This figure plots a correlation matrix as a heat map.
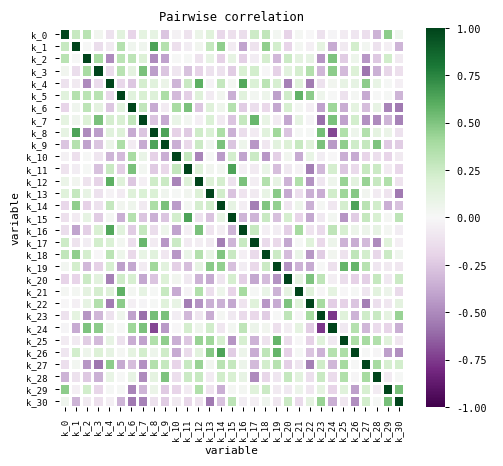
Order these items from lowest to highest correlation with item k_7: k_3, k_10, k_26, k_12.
k_12, k_10, k_26, k_3
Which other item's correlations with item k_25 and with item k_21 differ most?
k_19
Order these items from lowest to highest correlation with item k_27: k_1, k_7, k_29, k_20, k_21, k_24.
k_7, k_24, k_20, k_21, k_1, k_29
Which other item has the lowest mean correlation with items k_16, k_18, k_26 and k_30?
k_10
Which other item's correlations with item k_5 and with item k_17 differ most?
k_9
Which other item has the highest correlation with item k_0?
k_29
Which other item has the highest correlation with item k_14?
k_26
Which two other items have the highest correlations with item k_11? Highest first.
k_15, k_6
